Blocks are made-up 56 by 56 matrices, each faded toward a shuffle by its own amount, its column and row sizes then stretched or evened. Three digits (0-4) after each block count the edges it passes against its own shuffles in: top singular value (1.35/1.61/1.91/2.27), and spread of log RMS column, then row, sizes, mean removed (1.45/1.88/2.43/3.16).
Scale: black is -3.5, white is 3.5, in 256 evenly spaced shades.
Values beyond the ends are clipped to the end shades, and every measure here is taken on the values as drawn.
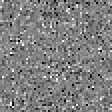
1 1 0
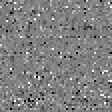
1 1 2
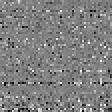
2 1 3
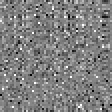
3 0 0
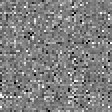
3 2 1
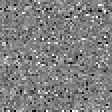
0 0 2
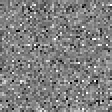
0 0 2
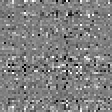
3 2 3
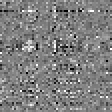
3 2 3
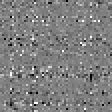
0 2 3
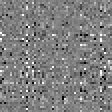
3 3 3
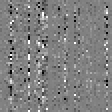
2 4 0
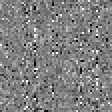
2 2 0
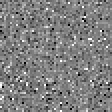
1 0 0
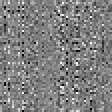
3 4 1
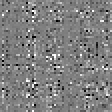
2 4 3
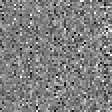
1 2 0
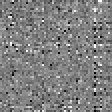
2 2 1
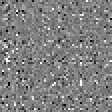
2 2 1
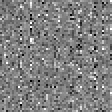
1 3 0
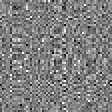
4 2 0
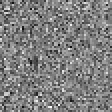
2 1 0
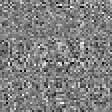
3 0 2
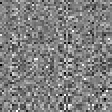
4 2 1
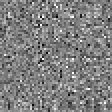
2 2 0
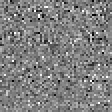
1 0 2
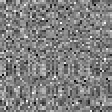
4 0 0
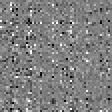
2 3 2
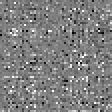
2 1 2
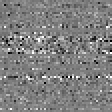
1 0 4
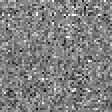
1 1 1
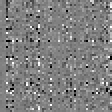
1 4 2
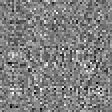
3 2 1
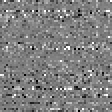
0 0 4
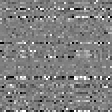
4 0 4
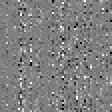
1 4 1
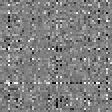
3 3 2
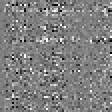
2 3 3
